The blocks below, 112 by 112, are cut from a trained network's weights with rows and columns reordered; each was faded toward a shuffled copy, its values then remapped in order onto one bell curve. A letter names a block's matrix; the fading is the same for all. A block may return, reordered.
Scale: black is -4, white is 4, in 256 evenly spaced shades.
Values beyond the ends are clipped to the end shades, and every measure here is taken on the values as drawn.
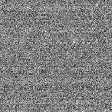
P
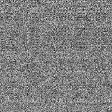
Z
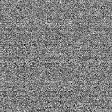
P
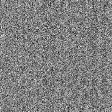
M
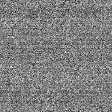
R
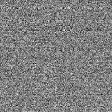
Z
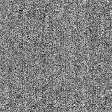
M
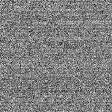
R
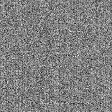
M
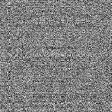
Z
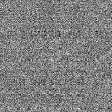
Z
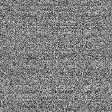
P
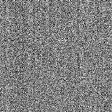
M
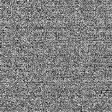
R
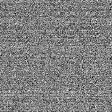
R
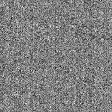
M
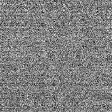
P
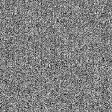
M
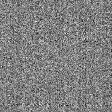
M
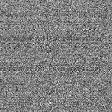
Z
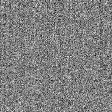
M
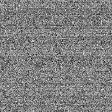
R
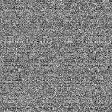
P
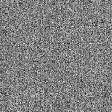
M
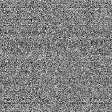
P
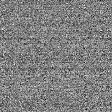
R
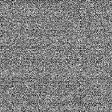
P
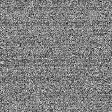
R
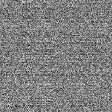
P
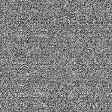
Z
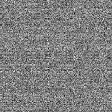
Z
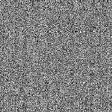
M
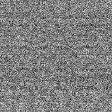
P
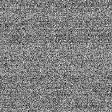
R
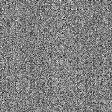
M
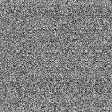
Z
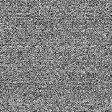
P
